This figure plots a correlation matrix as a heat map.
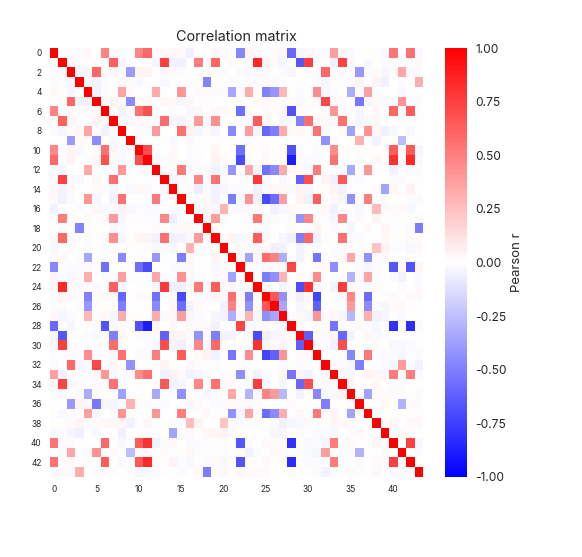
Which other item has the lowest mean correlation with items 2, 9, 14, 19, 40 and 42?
28
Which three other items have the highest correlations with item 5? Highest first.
32, 2, 41
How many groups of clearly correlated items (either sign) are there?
7
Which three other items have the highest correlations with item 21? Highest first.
25, 26, 35
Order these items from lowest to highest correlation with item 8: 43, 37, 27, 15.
43, 27, 37, 15
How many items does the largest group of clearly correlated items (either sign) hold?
12
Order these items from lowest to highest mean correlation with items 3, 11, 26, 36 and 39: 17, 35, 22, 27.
22, 27, 17, 35
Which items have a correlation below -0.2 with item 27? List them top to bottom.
21, 25, 26, 35
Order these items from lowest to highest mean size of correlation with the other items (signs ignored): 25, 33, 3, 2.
3, 2, 33, 25
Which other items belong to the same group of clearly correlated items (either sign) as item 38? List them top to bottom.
16, 20
